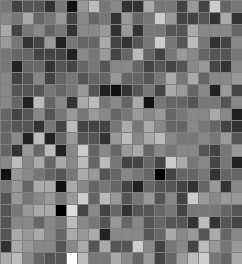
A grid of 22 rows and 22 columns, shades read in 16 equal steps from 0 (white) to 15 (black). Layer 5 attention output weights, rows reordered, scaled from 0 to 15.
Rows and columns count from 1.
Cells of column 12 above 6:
17
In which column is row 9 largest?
14
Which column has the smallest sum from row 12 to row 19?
7
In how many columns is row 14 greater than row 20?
11
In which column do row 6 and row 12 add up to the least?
12
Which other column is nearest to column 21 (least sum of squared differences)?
16
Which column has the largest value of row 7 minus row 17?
8
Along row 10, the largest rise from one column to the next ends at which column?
22
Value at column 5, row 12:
13
